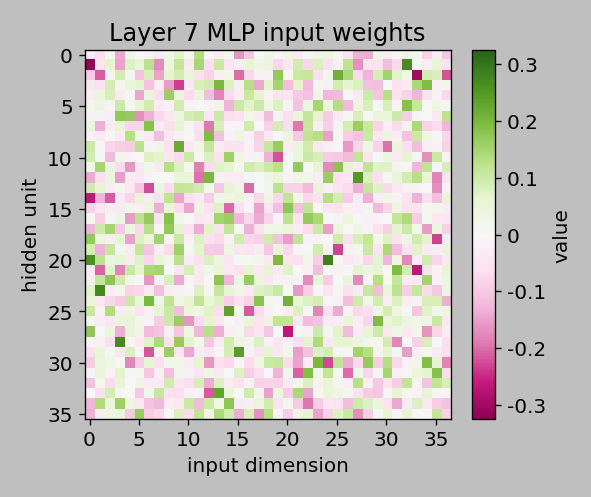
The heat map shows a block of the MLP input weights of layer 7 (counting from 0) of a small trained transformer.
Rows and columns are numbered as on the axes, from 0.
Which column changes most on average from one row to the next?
6
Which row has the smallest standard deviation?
0
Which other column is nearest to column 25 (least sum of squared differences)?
18
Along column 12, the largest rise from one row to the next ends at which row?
8
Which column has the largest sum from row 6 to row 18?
22
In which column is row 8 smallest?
24
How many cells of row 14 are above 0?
12
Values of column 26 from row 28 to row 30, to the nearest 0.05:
0.05 0 -0.15
